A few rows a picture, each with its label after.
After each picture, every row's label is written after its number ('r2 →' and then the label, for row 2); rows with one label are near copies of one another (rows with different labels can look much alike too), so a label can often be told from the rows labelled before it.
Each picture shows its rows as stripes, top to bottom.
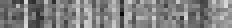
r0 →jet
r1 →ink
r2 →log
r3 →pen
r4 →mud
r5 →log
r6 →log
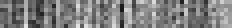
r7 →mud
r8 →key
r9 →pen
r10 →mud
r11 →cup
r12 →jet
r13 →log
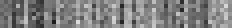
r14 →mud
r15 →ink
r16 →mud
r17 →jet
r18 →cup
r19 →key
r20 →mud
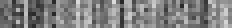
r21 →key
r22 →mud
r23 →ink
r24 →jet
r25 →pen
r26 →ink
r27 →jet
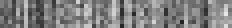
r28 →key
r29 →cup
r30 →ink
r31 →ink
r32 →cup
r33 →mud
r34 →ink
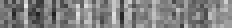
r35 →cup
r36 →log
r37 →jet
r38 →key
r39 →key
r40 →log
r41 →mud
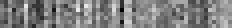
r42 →pen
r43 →log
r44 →key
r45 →cup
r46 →mud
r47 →pen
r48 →jet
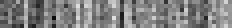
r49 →ink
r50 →log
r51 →mud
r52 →pen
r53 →key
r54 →pen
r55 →jet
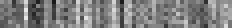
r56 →key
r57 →jet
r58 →log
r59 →jet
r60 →log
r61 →pen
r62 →ink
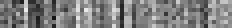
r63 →jet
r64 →key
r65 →log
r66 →ink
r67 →key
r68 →pen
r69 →key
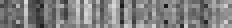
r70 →log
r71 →ink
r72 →log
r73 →log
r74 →log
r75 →ink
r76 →mud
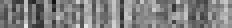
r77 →jet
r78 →cup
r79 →cup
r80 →pen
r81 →pen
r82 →cup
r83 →log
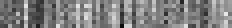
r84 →mud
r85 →log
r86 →mud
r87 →ink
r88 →log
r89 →ink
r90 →pen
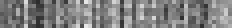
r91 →log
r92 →mud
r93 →ink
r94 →ink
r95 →mud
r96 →pen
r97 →log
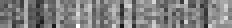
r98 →mud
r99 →pen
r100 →ink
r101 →key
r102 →ink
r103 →mud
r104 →key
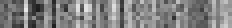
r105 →jet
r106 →log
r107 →log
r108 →jet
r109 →cup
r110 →jet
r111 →jet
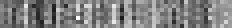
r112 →mud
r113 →log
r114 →key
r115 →cup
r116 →key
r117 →cup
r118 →mud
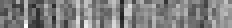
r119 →ink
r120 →jet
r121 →pen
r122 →pen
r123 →key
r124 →log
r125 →log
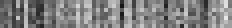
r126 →ink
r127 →ink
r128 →mud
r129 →pen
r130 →ink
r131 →jet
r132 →mud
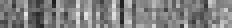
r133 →key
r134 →key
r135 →ink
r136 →log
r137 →log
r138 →pen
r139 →mud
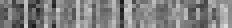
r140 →key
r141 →jet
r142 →pen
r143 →pen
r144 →pen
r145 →jet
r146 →jet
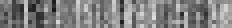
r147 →key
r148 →jet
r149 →jet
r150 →mud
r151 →mud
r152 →pen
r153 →mud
